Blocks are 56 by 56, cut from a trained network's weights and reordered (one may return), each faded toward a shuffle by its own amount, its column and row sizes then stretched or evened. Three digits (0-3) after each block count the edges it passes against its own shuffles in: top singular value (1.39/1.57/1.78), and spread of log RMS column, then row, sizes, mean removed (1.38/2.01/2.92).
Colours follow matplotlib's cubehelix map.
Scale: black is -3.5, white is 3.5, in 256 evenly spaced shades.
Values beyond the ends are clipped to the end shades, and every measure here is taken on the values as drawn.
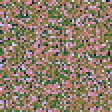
2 0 0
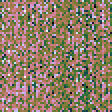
2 2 0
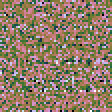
1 0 2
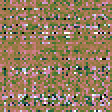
0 1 3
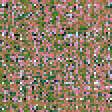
1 1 2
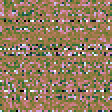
0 0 3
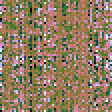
2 3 1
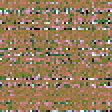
1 1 3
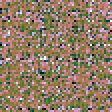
1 2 2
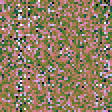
0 2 0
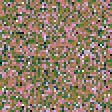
0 1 0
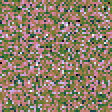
1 1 0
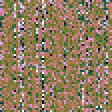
2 3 0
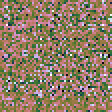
2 1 2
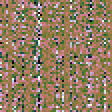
3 3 1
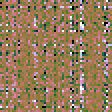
2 3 2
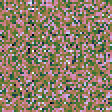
1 1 1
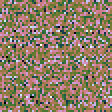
0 0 2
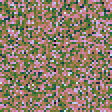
1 0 0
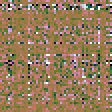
2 2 3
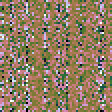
2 3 0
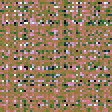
2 2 3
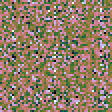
2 2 1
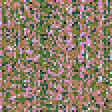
2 0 0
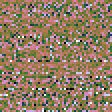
0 0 3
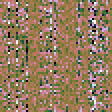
1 3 1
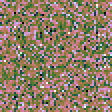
0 1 1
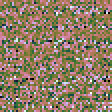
2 0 2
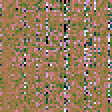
2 3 1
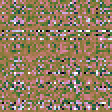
3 2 3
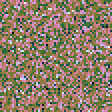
0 0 0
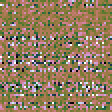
1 1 3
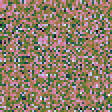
2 1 1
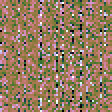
0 3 0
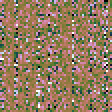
0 3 1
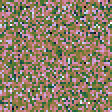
1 0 1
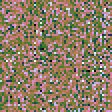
1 2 1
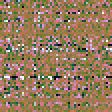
2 2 3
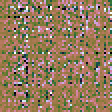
1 3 2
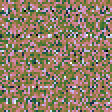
1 0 2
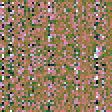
3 3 1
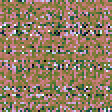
1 0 3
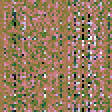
2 3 1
